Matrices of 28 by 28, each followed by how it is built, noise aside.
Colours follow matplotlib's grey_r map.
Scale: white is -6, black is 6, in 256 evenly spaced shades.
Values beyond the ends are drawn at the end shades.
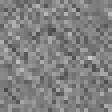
Toeplitz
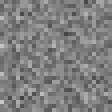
repeating rows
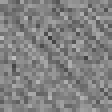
Toeplitz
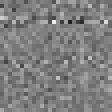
uneven rows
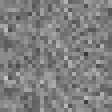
repeating rows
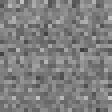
repeating columns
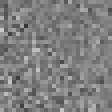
lower triangular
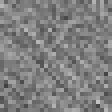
Toeplitz
